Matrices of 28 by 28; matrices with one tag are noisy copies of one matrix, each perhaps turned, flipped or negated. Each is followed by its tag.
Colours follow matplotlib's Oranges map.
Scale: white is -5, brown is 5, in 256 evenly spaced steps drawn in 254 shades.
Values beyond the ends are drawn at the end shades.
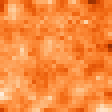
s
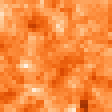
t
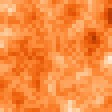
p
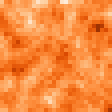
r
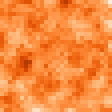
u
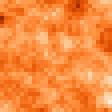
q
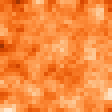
s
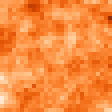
q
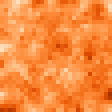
s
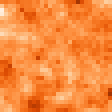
q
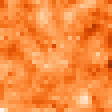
r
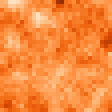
p
